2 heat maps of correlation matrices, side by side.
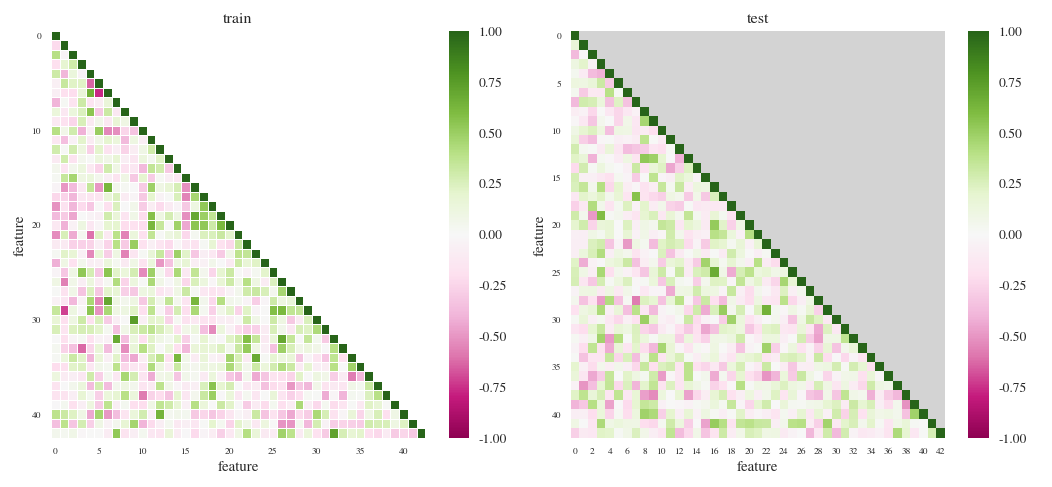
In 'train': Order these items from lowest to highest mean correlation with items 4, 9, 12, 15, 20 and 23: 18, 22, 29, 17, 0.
18, 17, 22, 0, 29
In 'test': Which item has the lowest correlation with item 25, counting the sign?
18
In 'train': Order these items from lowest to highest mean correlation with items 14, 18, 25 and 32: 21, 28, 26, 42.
28, 42, 21, 26
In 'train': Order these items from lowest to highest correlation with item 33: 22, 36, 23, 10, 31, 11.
36, 31, 23, 11, 10, 22
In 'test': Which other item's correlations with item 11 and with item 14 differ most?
27
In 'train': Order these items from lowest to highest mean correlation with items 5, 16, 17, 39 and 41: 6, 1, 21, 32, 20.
32, 1, 6, 21, 20
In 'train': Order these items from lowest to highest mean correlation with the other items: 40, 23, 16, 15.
15, 40, 23, 16
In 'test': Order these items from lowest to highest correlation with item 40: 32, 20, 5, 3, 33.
33, 20, 5, 3, 32
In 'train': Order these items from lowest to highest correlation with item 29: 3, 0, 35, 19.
3, 19, 35, 0
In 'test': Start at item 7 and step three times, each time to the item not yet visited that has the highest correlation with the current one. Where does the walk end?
22
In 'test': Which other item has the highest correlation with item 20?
16
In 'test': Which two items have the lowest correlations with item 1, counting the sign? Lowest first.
37, 24
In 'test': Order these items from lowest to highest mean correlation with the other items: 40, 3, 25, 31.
31, 40, 25, 3
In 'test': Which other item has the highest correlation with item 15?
24
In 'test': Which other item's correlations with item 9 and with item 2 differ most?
13
